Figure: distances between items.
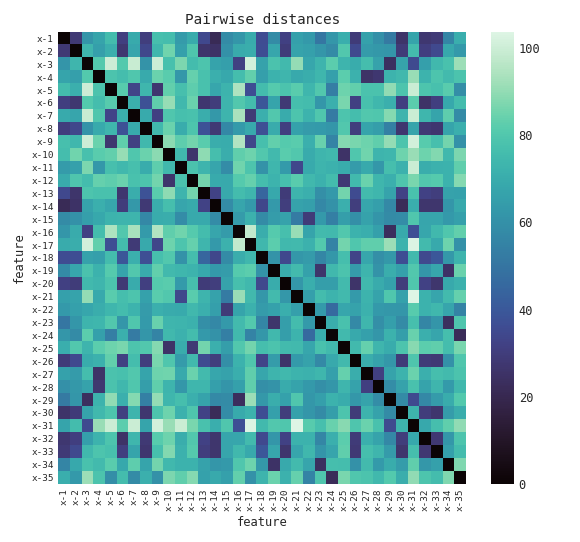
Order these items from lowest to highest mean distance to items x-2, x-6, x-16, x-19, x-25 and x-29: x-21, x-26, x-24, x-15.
x-26, x-15, x-24, x-21
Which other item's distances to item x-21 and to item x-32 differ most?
x-6
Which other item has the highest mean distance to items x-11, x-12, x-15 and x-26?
x-31
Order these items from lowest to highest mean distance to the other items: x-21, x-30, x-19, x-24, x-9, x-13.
x-30, x-13, x-24, x-19, x-21, x-9
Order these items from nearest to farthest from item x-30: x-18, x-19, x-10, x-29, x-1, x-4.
x-1, x-18, x-29, x-19, x-4, x-10
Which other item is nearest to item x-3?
x-29
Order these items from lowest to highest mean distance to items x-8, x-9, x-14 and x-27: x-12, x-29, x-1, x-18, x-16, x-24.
x-1, x-18, x-24, x-29, x-16, x-12
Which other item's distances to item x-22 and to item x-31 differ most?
x-15
